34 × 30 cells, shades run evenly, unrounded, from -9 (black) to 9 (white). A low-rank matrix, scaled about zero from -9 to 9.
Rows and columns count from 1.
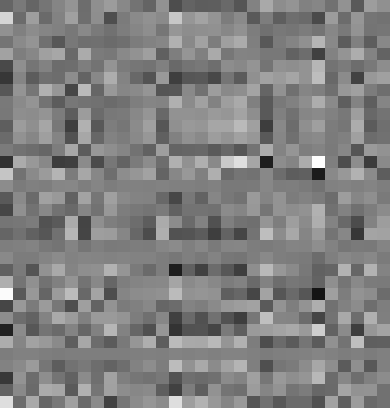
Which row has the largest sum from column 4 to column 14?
15
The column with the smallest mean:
1
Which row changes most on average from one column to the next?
14
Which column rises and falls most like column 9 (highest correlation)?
22
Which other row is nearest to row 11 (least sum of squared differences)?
12
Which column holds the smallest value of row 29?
21
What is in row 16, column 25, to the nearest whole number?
-1
